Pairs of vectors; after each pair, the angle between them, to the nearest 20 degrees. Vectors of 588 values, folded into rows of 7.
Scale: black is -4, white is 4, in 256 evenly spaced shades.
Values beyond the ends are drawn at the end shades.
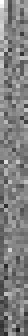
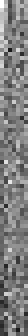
20 degrees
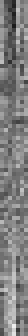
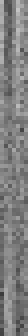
60 degrees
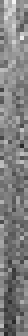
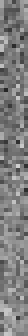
120 degrees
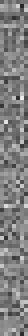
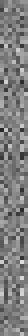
100 degrees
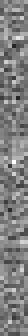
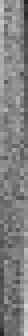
100 degrees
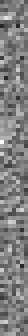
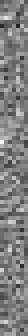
20 degrees
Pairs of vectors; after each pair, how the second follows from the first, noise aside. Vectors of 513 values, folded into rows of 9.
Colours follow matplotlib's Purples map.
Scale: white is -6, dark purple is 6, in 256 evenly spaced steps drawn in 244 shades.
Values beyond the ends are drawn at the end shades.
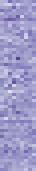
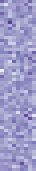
shuffled.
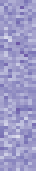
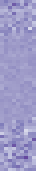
wrapped around, negated, partly zeroed.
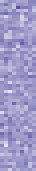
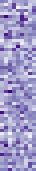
negated, scaled up.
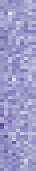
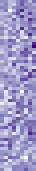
reversed, scaled up.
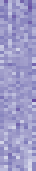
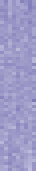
shrunk.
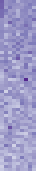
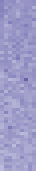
shrunk.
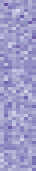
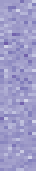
wrapped around, negated, partly zeroed.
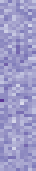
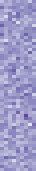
shuffled.
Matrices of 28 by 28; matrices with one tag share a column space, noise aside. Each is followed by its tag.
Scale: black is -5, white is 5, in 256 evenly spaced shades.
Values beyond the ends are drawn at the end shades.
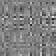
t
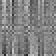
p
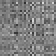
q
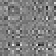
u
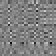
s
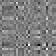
u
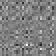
u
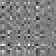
u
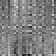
p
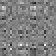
u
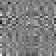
t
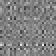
u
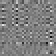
s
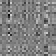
q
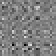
u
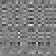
s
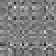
u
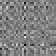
u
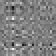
u
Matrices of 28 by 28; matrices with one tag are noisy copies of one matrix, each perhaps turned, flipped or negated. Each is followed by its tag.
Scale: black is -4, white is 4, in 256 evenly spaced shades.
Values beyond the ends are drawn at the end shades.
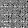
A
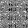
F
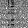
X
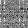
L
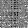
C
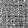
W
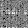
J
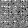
A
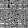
L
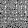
W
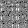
F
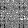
L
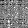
L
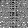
C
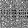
C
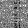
X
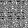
F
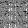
F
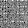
A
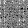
L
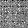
A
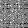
L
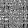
L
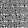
A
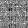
F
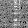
X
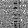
X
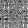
L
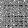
W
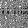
X
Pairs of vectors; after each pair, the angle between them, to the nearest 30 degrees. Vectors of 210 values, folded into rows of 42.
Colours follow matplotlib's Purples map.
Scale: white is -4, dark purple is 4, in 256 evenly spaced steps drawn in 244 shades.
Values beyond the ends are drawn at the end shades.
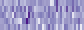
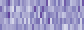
90 degrees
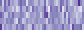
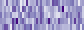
120 degrees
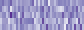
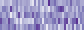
150 degrees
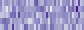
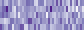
150 degrees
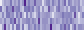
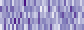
30 degrees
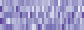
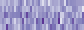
60 degrees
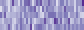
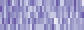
150 degrees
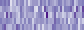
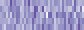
150 degrees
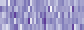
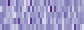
150 degrees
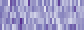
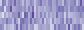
90 degrees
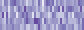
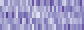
60 degrees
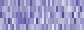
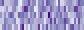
90 degrees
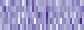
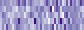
120 degrees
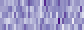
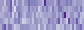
60 degrees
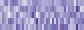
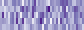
60 degrees
